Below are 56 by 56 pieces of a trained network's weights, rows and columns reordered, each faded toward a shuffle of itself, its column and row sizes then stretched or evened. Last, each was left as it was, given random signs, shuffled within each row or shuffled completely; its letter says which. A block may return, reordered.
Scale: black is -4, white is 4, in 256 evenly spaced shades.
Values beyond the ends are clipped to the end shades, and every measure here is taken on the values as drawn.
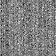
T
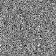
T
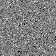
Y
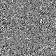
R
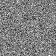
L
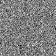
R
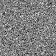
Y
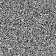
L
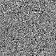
R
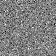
L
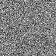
L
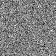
L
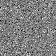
L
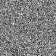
R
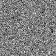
L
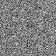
T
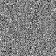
T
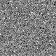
L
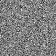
L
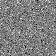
L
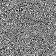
Y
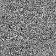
R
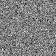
Y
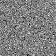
L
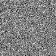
Y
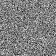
L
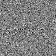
Y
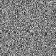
T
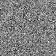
Y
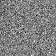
Y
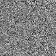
R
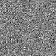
T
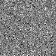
R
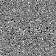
R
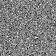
L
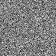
L
